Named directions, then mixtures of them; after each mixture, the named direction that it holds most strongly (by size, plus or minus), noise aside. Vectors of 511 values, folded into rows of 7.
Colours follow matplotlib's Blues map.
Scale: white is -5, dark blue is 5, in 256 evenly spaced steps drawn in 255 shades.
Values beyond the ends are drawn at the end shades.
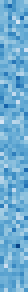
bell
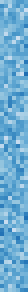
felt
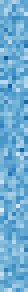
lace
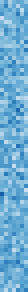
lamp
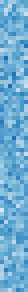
lace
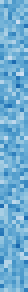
bell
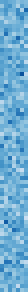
felt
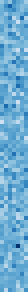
bell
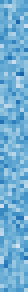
bell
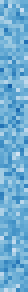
lamp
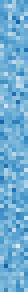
bell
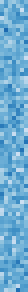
lamp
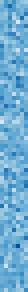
bell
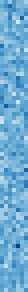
bell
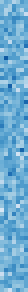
lace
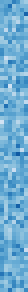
lace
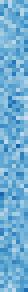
lamp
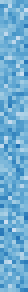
felt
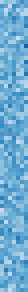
felt
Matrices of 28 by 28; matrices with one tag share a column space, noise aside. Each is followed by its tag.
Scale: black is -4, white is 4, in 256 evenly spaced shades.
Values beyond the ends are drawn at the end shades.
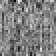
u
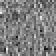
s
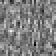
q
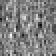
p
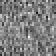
s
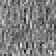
q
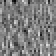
q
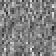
s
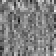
u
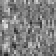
q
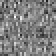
s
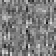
q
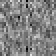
s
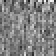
u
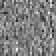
s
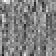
u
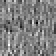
q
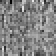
u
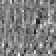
q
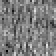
q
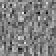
s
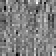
u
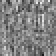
u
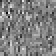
s
